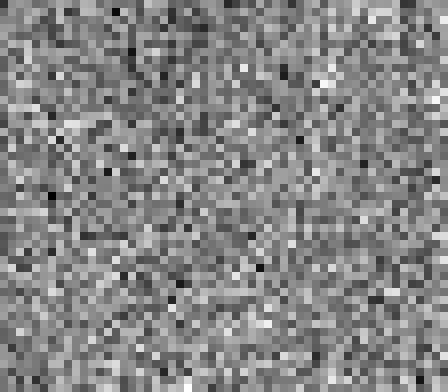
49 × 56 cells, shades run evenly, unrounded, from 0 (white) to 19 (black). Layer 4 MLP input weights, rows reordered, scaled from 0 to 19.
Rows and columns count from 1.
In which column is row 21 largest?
46
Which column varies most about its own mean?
7
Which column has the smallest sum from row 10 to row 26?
40
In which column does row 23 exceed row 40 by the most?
55
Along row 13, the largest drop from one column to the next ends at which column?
23
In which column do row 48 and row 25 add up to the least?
20
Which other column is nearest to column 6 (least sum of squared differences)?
11
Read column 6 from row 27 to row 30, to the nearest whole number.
3 8 9 10
